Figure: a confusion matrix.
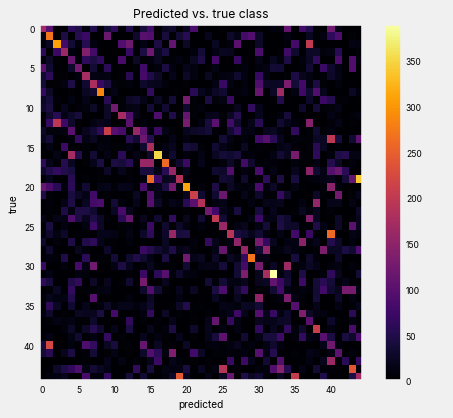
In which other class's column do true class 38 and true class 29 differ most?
20
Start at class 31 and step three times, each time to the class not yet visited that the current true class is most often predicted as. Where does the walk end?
40
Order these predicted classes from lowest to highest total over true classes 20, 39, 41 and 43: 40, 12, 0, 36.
12, 36, 0, 40
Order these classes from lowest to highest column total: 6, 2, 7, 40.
2, 6, 7, 40
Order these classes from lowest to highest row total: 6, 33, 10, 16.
10, 6, 33, 16
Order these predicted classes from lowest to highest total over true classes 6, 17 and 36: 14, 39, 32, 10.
39, 32, 10, 14
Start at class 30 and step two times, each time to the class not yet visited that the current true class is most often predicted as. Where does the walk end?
7
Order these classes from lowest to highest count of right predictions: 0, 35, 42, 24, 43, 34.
42, 35, 34, 0, 24, 43
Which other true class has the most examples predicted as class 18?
26
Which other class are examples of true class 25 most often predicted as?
43
